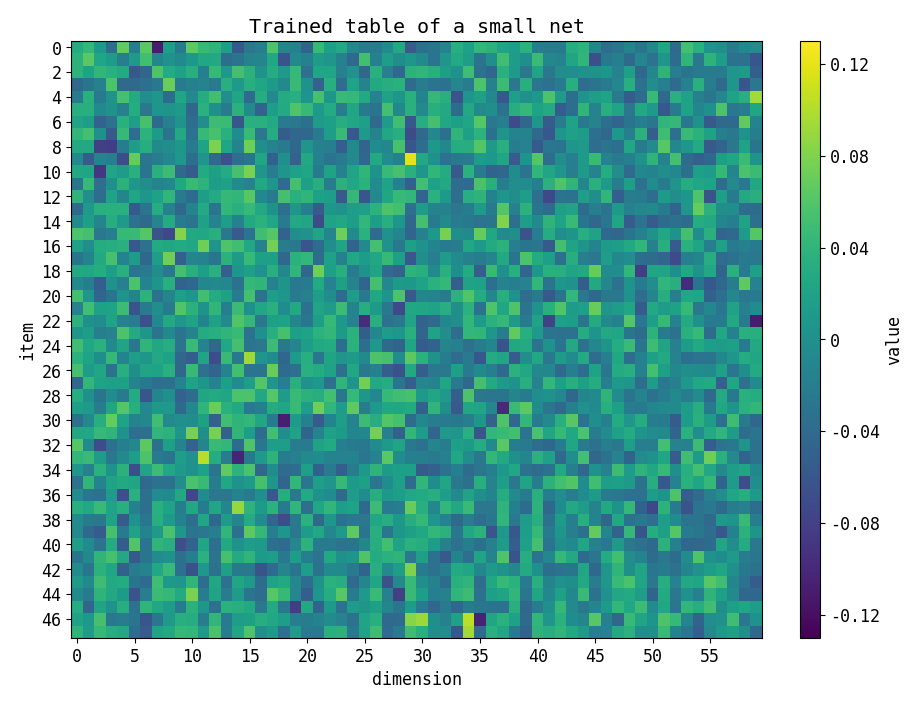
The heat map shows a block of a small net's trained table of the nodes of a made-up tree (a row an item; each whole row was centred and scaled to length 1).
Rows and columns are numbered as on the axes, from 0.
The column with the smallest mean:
49
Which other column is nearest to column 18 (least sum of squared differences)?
46
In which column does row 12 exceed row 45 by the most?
19
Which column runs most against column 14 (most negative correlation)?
6
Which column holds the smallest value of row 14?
21
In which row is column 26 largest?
31
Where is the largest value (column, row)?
29, 9
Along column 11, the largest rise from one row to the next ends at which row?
33
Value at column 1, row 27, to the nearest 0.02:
0.04
